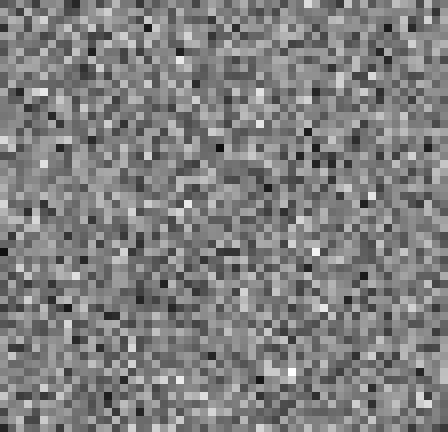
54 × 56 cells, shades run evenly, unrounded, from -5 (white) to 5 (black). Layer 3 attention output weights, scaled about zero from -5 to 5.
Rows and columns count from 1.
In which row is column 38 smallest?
28
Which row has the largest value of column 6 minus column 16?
5
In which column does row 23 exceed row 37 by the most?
42
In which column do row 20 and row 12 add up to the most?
48
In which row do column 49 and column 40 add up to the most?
4
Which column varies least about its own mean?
50
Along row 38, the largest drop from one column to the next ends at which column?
8
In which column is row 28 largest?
12
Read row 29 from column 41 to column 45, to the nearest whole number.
1 1 2 -2 2
